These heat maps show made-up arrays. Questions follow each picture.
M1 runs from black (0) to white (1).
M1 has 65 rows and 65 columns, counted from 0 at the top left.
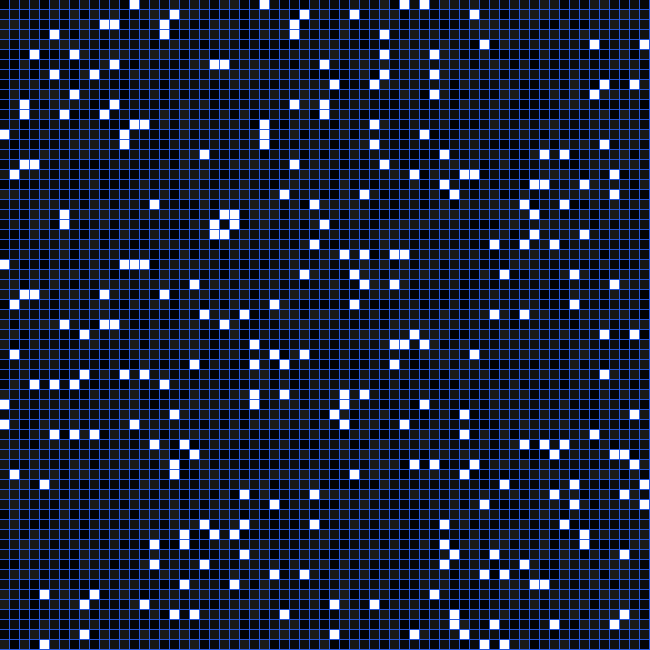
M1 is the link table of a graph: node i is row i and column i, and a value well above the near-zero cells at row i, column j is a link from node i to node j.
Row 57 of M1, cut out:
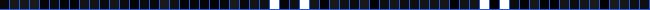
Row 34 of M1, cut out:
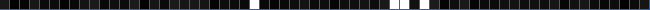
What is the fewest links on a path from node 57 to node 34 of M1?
7
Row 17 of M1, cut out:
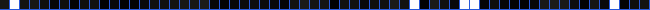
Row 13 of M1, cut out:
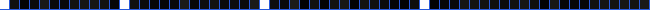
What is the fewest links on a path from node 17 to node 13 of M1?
6
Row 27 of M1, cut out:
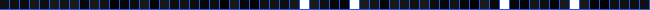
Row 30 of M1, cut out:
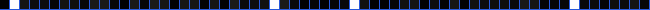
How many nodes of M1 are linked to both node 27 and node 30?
2
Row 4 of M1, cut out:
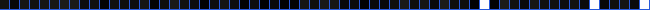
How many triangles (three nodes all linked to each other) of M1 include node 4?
1
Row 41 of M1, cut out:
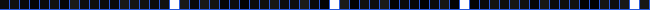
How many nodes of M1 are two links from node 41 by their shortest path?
6
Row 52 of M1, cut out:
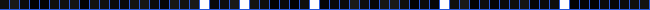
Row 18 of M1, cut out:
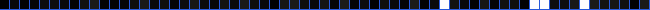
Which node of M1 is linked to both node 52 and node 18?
node 44
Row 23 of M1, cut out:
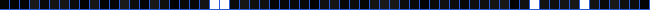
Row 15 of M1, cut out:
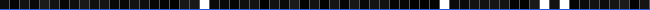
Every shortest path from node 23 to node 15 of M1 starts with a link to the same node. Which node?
node 58
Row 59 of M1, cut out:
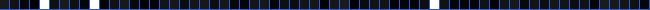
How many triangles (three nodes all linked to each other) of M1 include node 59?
1
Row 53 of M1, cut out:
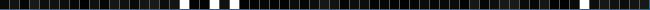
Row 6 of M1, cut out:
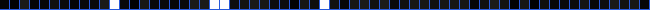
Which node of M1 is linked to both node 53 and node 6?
node 21
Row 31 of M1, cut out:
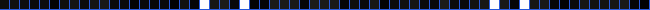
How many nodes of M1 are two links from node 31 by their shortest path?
5
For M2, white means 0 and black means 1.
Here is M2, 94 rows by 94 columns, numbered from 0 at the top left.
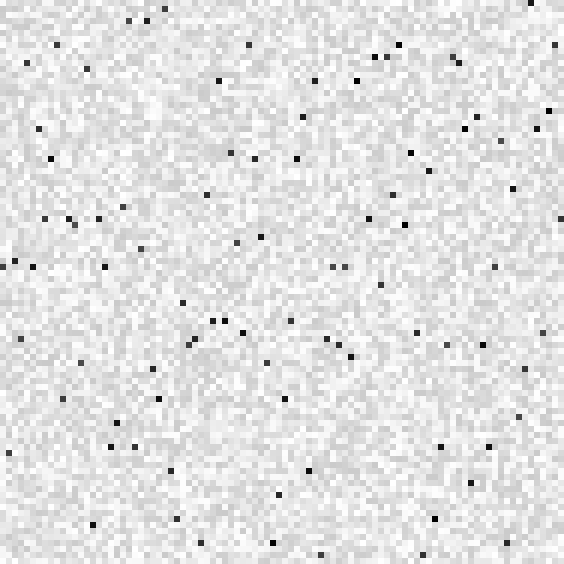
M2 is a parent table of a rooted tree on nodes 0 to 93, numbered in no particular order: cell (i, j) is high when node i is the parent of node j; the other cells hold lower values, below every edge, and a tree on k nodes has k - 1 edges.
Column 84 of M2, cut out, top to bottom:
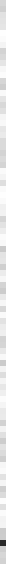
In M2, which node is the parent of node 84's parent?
55
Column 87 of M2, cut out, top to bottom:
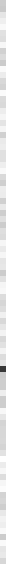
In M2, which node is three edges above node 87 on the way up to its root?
13
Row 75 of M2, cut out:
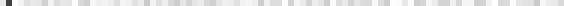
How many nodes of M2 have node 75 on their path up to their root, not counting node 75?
2
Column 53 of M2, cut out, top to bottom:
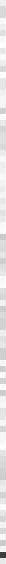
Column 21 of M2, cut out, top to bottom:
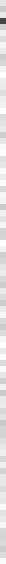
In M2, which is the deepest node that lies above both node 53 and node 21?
60
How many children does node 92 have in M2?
2
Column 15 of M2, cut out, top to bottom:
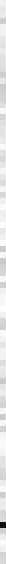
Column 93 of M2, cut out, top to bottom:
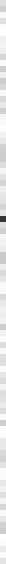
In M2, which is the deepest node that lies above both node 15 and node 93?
36
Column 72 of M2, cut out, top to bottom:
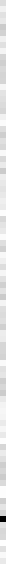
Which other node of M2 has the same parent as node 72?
29
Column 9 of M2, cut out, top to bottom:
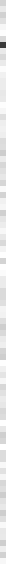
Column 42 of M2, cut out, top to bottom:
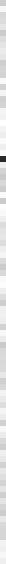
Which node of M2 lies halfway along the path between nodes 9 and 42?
66
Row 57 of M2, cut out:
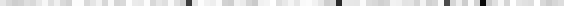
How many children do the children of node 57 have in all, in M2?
9
